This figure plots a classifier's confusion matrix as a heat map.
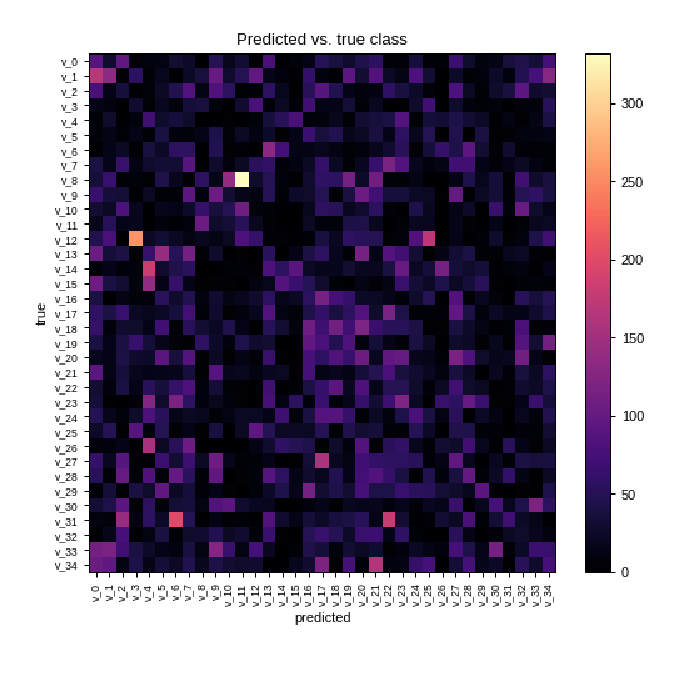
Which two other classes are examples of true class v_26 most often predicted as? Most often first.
v_4, v_7
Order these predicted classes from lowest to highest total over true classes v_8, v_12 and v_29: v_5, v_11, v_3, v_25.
v_5, v_25, v_3, v_11
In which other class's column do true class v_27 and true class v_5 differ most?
v_17
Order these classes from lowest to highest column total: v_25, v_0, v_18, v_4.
v_25, v_18, v_4, v_0
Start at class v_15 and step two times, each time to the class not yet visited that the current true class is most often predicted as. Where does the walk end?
v_23
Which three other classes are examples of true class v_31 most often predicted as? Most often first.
v_6, v_22, v_2
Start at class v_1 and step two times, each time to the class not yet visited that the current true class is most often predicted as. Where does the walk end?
v_2
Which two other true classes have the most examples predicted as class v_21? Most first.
v_34, v_8
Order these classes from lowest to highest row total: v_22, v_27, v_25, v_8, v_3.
v_3, v_25, v_22, v_27, v_8
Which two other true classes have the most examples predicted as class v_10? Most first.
v_8, v_30
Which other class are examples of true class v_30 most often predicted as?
v_33
